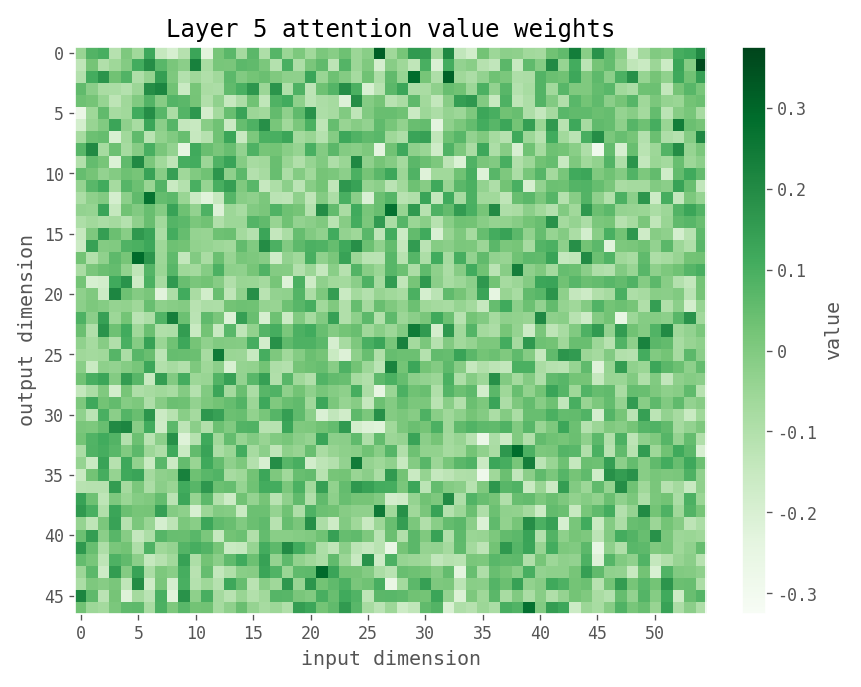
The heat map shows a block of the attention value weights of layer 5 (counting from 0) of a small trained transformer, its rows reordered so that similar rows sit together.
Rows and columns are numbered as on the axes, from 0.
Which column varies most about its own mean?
26
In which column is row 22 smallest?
47
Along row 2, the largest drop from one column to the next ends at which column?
33
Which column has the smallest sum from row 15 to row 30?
7
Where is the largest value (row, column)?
1, 54
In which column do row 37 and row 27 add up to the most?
32
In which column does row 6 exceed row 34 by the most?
16
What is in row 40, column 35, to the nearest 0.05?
-0.05
